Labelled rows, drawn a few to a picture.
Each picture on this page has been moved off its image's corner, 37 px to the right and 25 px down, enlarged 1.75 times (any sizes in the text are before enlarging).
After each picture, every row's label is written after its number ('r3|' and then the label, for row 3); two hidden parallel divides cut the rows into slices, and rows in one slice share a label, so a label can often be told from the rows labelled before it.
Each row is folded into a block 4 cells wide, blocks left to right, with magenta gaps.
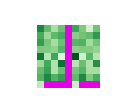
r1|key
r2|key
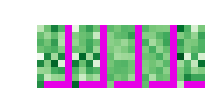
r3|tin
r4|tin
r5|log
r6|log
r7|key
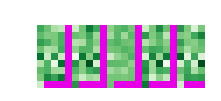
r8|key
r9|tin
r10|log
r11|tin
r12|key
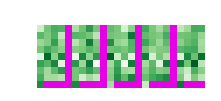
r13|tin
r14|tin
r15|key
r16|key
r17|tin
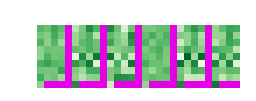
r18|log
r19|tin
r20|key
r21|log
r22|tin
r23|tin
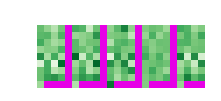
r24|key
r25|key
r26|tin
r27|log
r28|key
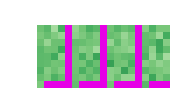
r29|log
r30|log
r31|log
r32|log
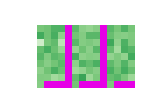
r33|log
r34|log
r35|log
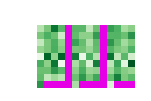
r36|tin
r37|key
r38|key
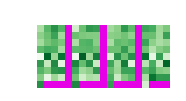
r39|tin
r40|tin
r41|tin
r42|key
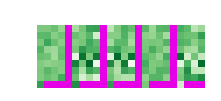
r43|log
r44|tin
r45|tin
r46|log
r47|key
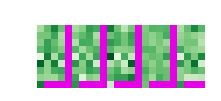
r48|tin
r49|tin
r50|key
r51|log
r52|tin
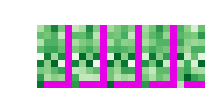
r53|tin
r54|tin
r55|tin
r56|tin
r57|key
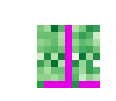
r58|tin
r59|tin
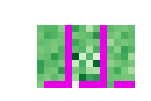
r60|log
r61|key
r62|log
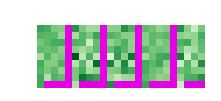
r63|log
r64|key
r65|tin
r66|log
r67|key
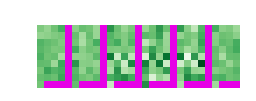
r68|log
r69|log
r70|key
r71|tin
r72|key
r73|log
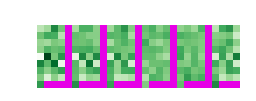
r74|tin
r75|tin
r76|tin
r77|log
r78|log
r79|tin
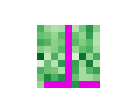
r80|key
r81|tin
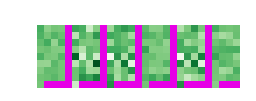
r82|log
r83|key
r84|tin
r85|log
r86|tin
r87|log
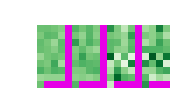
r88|log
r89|log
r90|key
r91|tin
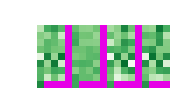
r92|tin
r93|log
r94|tin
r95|tin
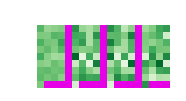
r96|log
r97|key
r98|key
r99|tin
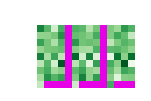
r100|key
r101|key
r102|tin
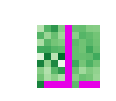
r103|tin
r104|log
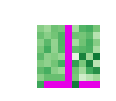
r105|log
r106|tin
